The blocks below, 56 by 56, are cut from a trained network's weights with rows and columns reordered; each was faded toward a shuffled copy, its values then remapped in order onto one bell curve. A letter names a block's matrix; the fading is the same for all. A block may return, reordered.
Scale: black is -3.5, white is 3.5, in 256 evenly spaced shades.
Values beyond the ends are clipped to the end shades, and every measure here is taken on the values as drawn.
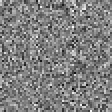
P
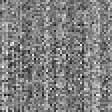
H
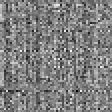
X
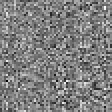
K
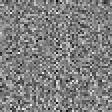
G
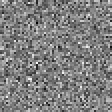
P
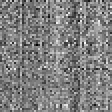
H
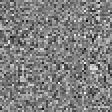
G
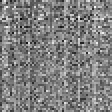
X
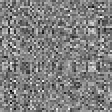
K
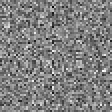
G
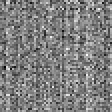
H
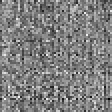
X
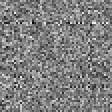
P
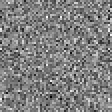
G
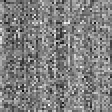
H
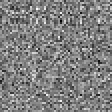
G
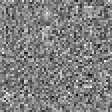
G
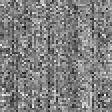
X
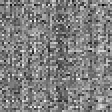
X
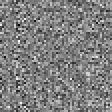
P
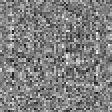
K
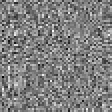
K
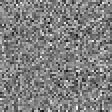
P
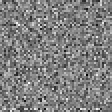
P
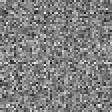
P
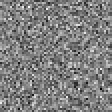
G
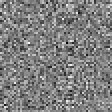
G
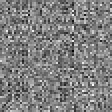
K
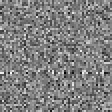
P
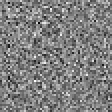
G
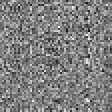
K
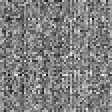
X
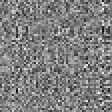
K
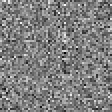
P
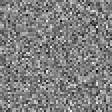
P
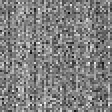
H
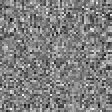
G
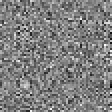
K
